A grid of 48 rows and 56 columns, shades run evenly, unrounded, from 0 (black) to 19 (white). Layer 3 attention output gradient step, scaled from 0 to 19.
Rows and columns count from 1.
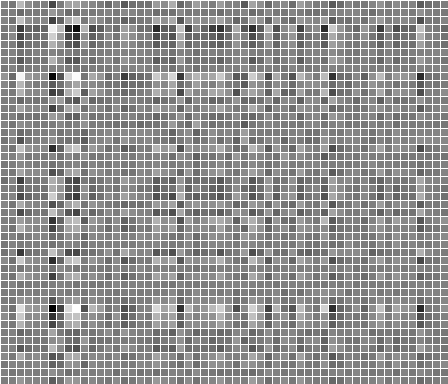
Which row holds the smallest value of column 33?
4
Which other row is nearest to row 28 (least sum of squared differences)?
12
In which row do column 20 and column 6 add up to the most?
39
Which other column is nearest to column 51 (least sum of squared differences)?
13
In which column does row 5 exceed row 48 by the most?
7
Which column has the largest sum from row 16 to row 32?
31
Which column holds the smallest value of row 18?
3
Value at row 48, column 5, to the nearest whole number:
10
